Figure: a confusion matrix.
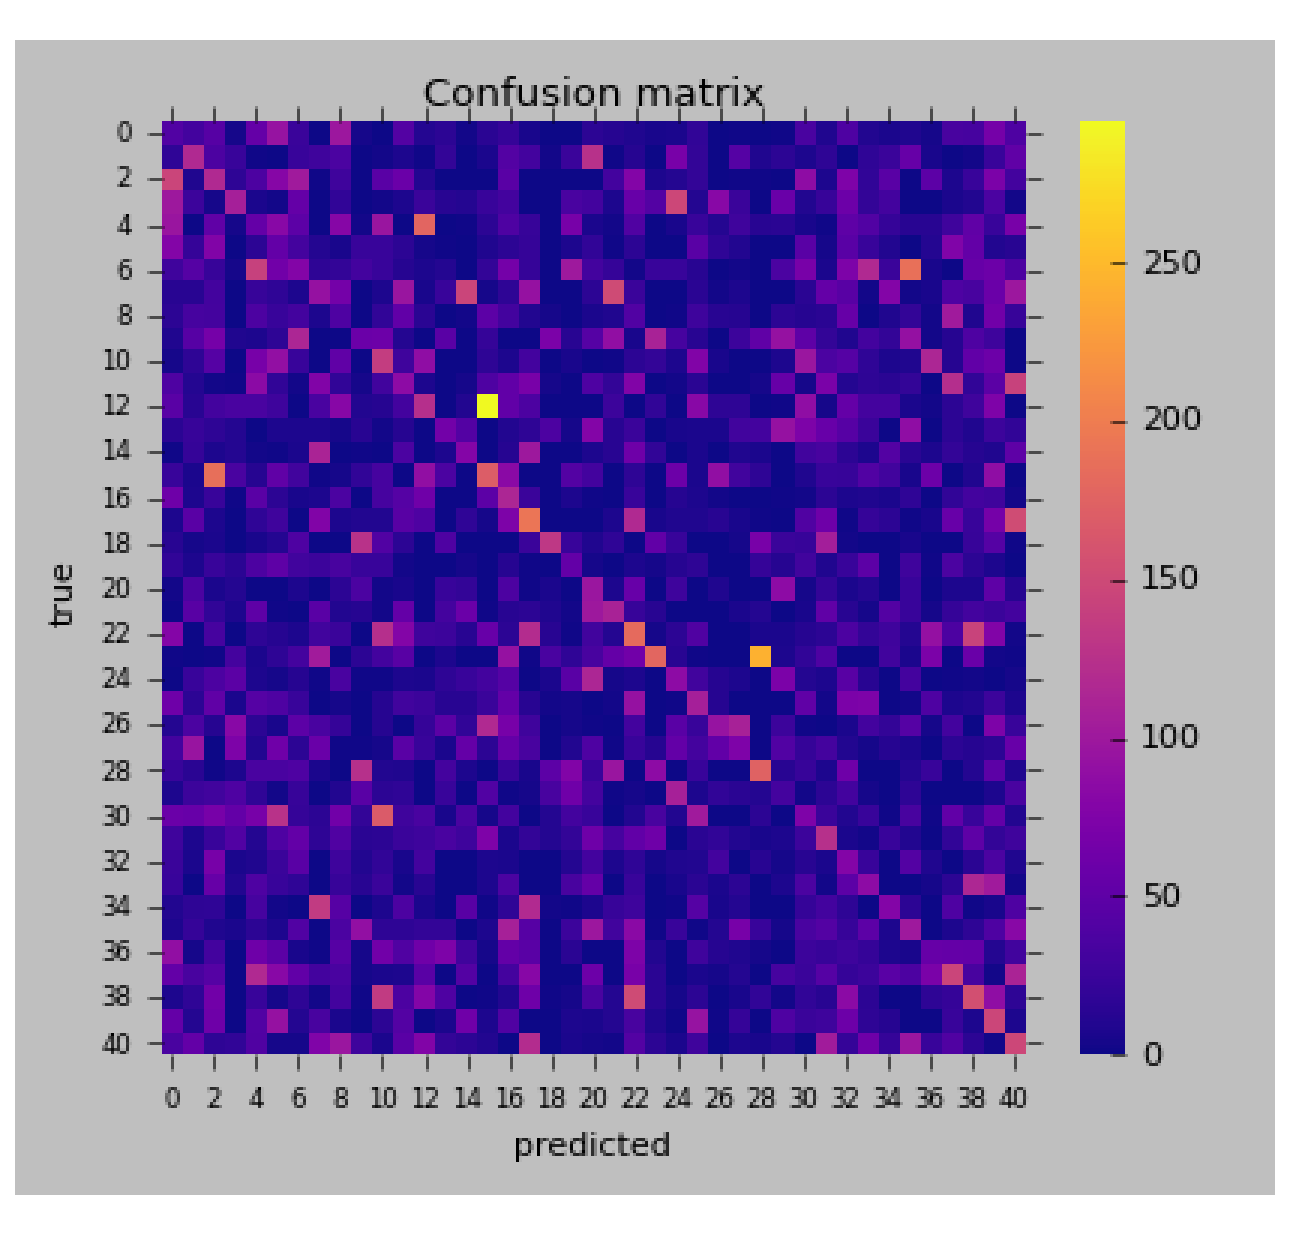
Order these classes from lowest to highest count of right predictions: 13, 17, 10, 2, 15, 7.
13, 7, 2, 10, 15, 17
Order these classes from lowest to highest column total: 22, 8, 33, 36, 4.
36, 33, 8, 4, 22
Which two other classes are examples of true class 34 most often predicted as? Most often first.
7, 17
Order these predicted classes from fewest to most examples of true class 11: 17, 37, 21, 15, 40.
21, 15, 17, 37, 40
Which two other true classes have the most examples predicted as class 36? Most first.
10, 22
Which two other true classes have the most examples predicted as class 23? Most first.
9, 28
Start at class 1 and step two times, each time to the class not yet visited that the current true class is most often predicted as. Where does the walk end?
29
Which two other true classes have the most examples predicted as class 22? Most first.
38, 17
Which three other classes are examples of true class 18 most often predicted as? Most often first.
9, 31, 28
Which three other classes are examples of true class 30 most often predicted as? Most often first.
10, 5, 25
